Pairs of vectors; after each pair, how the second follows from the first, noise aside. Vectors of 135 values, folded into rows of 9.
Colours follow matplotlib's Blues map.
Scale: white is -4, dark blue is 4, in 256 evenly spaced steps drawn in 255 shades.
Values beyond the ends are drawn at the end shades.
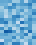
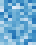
wrapped around, negated.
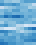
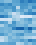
reversed.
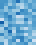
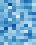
wrapped around, negated.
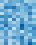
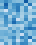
wrapped around.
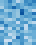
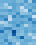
reversed, partly zeroed.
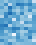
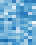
wrapped around.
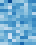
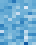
reversed, partly zeroed.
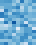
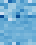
reversed, negated, partly zeroed.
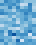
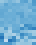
reversed, negated, partly zeroed.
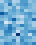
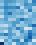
wrapped around.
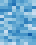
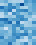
wrapped around, negated.
